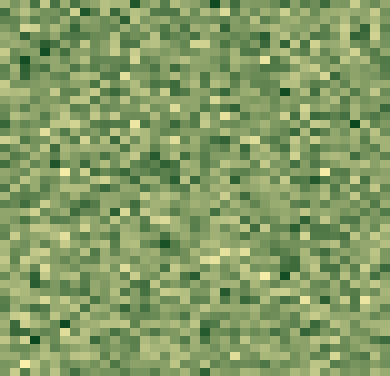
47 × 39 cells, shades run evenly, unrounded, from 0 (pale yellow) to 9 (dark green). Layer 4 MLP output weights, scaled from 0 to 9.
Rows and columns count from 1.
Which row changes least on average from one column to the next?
44
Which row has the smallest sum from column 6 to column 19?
45
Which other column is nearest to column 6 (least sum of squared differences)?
2
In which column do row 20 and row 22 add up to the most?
16
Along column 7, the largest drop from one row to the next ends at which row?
42
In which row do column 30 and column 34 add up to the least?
20
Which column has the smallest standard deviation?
28
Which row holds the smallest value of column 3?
46
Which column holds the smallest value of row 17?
5
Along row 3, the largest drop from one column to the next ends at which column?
14
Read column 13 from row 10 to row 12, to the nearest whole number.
1 4 6
